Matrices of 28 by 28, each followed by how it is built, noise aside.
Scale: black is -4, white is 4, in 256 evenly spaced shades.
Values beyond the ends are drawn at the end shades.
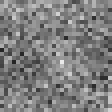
smooth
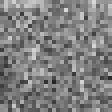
smooth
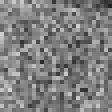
smooth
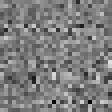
low rank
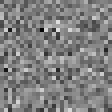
low rank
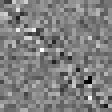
banded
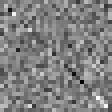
diagonal
